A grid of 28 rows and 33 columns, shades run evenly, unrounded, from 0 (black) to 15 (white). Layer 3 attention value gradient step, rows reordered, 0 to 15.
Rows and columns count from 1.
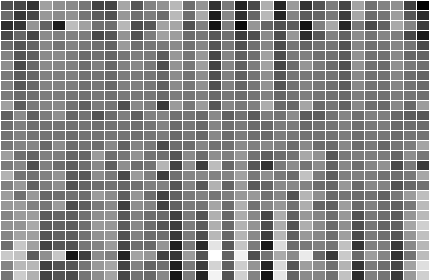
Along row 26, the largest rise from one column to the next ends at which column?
17
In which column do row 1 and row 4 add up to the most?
14
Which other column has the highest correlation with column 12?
5
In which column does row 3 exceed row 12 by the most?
6
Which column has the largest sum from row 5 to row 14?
21
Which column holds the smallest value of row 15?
13
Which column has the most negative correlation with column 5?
7
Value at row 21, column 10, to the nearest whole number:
4
